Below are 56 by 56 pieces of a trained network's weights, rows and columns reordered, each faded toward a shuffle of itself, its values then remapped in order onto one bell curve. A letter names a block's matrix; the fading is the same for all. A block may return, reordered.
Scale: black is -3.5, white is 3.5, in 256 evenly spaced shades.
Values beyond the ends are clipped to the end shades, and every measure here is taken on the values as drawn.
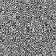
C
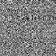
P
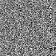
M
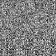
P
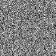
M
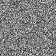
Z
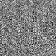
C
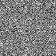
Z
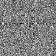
M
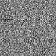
P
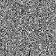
M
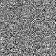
C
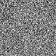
Z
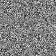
Z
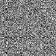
M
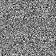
Z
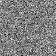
Z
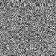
C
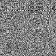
P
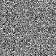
C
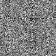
M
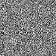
M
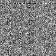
M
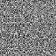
P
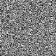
M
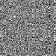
C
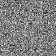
Z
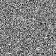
Z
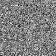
Z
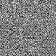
C
